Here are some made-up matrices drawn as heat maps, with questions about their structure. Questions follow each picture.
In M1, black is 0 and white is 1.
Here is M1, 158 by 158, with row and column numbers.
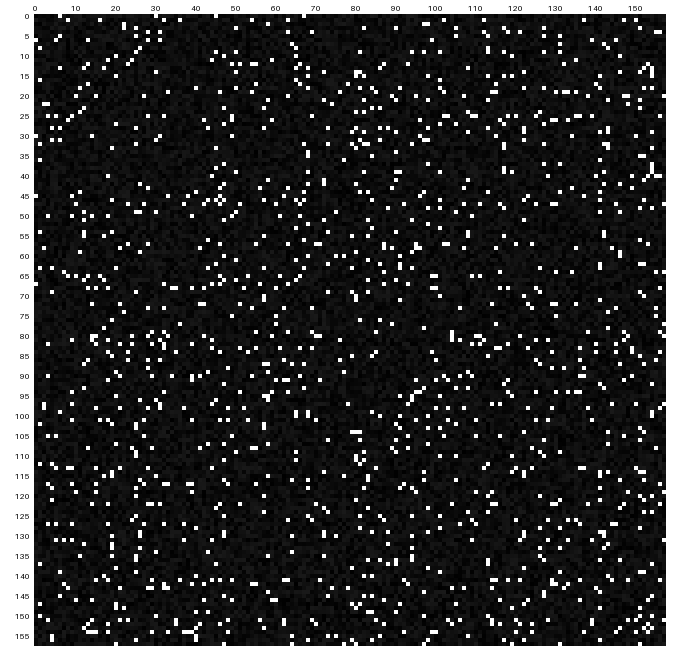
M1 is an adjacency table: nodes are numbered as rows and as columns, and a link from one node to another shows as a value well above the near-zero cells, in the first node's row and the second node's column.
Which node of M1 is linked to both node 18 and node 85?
node 84
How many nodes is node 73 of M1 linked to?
9
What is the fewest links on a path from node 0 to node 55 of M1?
4
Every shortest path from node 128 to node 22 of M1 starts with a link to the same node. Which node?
node 151
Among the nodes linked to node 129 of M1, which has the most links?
node 141
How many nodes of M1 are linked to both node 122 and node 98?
5
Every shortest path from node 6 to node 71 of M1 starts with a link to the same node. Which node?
node 28
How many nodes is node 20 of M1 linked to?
11
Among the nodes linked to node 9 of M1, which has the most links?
node 25
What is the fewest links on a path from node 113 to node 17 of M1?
4
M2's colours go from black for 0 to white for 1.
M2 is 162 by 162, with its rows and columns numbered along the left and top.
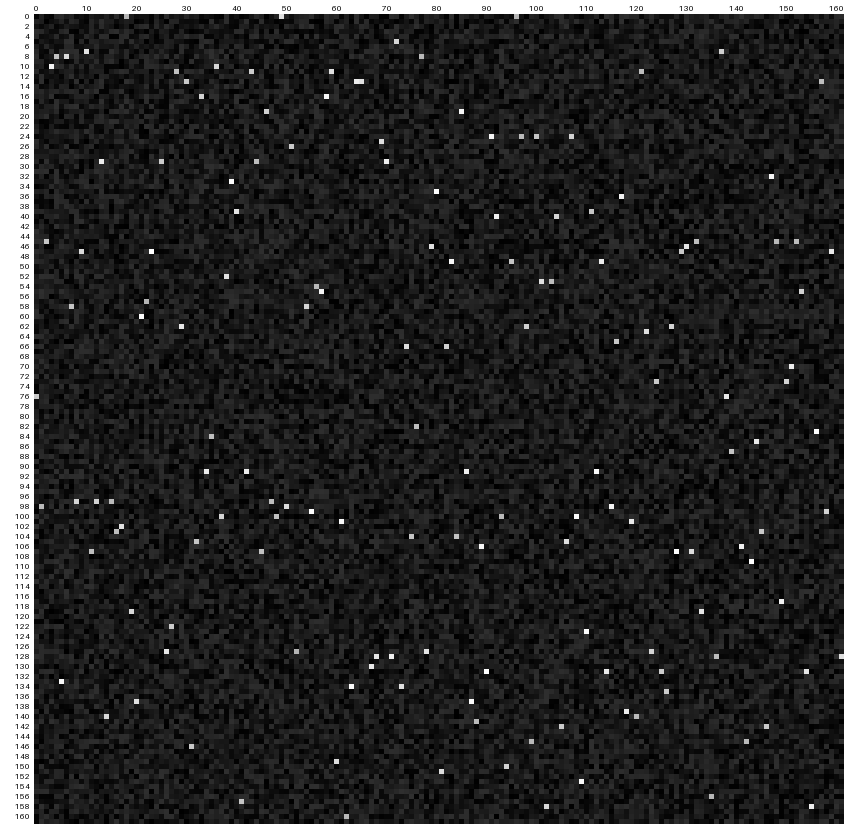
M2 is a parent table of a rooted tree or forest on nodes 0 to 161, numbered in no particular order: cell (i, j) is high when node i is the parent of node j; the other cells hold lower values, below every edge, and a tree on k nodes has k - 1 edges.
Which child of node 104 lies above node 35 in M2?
84
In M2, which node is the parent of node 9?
47
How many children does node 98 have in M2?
3
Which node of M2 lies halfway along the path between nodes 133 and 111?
103
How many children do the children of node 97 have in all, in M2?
7
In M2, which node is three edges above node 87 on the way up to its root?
58
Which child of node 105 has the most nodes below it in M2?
106
